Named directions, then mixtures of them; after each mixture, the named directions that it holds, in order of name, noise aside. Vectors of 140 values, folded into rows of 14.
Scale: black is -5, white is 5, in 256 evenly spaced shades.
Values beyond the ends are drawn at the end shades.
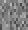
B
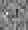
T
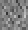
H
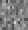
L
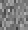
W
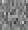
B, T, W.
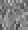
B, T, W.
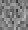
H, T.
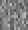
B, H, L.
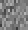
W.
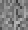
H, T.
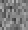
W.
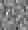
H, T, W.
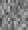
H, L, W.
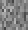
H, L, W.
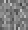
B, L, T.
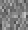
B, H, W.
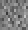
H.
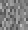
W.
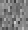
L, W.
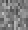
H, L, T.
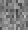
B, H, T.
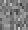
B, L, T.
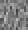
L, T, W.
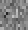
T.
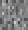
L.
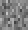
H, L.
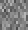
B, H, W.
